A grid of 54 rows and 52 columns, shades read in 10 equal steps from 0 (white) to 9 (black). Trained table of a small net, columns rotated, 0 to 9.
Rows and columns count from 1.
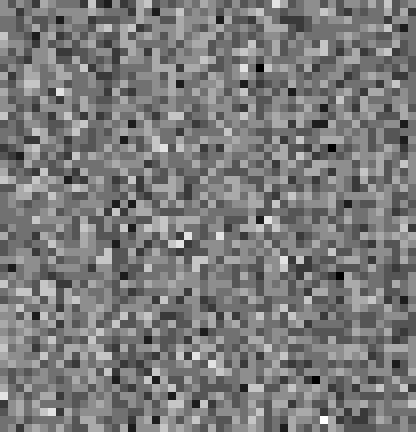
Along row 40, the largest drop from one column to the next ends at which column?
6
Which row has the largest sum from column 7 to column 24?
43
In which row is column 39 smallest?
38
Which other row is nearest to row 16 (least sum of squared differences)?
20
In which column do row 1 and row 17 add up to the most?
14
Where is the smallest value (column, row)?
41, 53
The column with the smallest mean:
32
